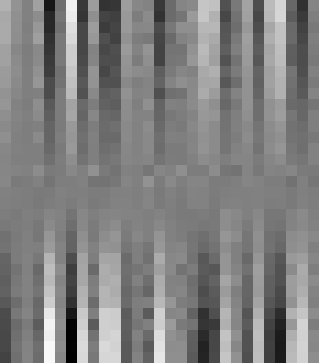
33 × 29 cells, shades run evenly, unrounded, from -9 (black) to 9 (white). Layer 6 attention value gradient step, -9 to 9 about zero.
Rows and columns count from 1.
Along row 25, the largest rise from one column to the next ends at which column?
8
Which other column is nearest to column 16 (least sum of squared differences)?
6
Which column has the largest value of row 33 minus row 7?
5
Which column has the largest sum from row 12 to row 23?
14
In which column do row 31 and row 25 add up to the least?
7
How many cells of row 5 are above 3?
3
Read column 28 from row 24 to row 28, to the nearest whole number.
2 3 3 3 4
